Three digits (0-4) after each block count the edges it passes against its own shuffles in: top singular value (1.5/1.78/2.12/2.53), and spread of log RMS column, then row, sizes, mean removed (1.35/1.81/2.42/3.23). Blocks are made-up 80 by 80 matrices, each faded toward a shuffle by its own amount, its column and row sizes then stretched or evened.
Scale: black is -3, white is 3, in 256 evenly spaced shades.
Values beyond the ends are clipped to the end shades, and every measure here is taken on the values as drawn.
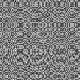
4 0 0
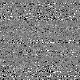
0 1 4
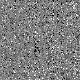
0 3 0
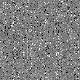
1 2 0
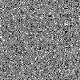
1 1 0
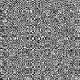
4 2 2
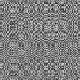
4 1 3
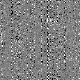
2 4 0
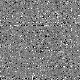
0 1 3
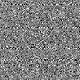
3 0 3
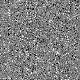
0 2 0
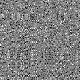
3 1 0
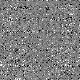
0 2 3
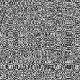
4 0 3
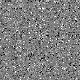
1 1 1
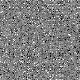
2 2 0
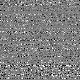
0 0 4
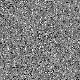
0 1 0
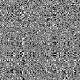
3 2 2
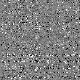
1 2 3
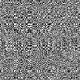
4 2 3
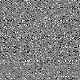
2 0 3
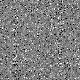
1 1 0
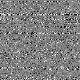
2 0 4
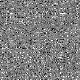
1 1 3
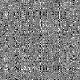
3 3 2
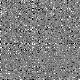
1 2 3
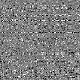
3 0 3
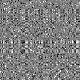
4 0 2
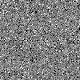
1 0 1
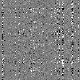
2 4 2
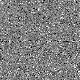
0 1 1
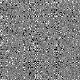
3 3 2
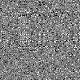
2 0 2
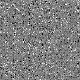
1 2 0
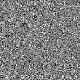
2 1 1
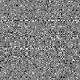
3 1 3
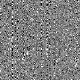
2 3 0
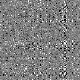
3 3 2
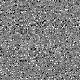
2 0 2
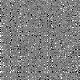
3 3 2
